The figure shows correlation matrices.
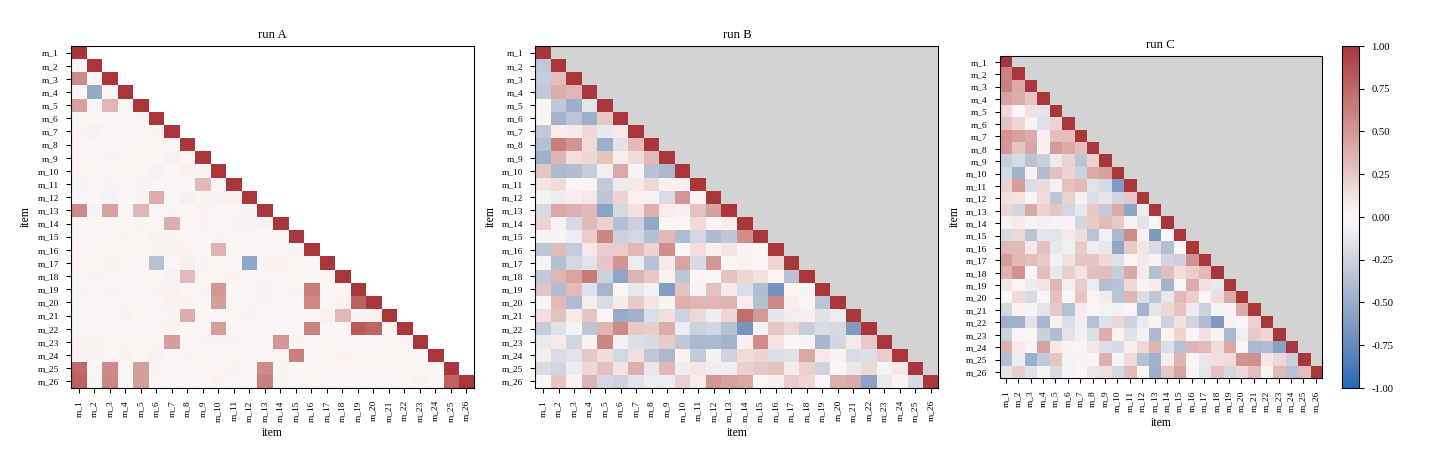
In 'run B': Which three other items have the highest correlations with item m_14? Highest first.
m_21, m_15, m_26
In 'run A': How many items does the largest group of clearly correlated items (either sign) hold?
6
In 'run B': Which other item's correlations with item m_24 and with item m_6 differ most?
m_18
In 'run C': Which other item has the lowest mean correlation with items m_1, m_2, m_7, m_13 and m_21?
m_9
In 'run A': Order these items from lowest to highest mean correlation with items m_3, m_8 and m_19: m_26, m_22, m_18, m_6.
m_6, m_18, m_26, m_22
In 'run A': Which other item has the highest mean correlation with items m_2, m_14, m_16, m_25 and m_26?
m_1
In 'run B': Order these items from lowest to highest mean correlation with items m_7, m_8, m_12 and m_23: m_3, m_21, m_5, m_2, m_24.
m_21, m_5, m_24, m_3, m_2
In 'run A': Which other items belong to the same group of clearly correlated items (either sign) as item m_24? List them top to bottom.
m_15
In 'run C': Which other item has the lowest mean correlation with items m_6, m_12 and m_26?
m_13
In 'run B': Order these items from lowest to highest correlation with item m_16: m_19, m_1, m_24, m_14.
m_19, m_1, m_24, m_14
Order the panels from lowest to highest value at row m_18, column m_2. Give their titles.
run A, run B, run C
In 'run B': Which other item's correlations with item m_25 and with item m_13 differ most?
m_5
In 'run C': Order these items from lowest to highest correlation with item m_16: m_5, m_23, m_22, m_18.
m_22, m_5, m_23, m_18
